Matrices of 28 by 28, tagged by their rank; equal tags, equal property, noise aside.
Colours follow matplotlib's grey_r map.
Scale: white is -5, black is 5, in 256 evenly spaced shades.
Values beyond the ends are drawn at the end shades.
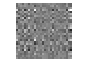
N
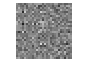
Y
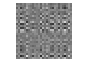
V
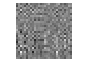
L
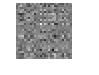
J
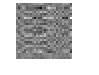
N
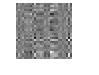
N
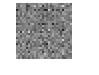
L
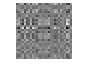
N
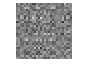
Y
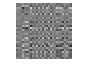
N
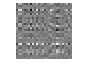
N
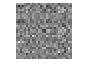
L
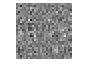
Y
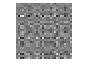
N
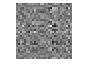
L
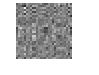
J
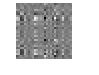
N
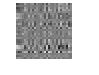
N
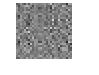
Y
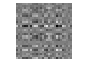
N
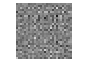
L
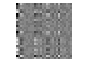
V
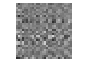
J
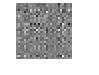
L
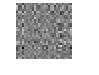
L
